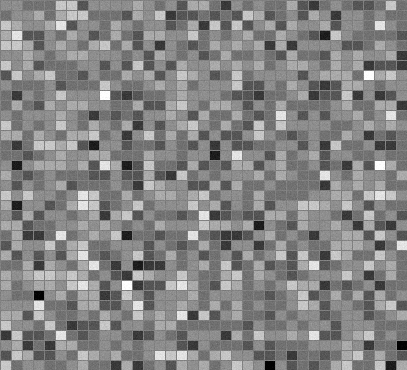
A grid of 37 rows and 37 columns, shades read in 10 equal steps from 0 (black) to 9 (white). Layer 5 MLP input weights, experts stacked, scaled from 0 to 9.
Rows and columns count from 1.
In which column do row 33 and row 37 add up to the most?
1
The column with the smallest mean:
30
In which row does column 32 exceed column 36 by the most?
37
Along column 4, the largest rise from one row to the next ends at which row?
31
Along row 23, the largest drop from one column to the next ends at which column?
24
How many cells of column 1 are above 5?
16
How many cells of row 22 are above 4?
17
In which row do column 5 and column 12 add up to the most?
29
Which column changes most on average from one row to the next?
35
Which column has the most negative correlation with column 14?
28
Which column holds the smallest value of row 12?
9
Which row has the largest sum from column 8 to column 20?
36
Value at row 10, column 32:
7
